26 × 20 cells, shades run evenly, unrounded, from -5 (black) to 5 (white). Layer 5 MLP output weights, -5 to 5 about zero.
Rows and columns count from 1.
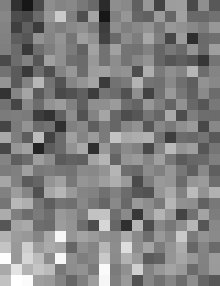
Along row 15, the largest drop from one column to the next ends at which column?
11
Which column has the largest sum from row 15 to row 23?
10
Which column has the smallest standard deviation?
7
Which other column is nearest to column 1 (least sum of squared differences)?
12
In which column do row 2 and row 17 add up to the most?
6
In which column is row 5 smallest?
3
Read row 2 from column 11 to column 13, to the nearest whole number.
0 1 -1
